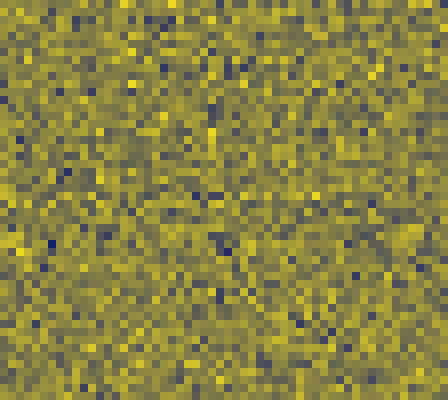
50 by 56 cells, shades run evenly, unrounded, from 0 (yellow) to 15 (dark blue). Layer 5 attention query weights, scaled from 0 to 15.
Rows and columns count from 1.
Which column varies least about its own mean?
55
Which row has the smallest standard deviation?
45
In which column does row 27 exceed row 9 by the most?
48
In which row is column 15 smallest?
8
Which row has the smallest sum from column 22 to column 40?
2
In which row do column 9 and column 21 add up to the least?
15
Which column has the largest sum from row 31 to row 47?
28
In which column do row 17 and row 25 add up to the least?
1
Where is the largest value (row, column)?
31, 7
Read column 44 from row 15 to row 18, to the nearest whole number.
8 10 8 7
